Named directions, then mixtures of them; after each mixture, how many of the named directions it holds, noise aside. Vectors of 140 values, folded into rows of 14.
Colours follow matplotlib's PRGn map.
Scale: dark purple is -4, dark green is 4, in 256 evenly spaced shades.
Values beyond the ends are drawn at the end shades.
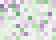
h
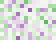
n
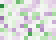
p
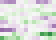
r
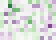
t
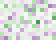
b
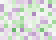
four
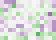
three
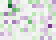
one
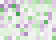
one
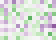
three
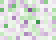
three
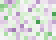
four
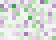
two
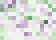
two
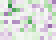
one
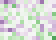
four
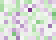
four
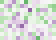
one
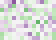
four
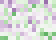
three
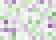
four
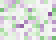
four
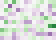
two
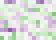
three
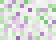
one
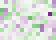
three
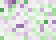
four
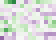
two
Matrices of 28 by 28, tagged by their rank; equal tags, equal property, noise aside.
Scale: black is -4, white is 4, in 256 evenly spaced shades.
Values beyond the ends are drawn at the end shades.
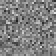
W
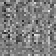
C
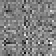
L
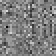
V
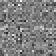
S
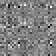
L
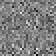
C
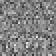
V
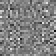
C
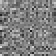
L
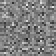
V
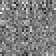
L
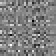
L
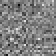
V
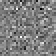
C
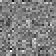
V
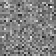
W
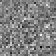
S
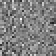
W
